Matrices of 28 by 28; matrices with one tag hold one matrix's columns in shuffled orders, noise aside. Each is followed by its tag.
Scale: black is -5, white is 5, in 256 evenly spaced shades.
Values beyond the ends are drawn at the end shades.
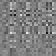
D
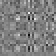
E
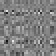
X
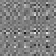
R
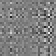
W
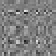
X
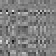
X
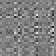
W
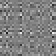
R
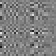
R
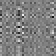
W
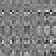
X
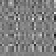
E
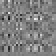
E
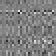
X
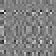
X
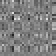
E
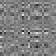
R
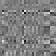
X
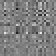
D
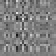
E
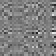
R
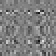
X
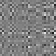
R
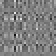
E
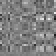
E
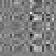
E
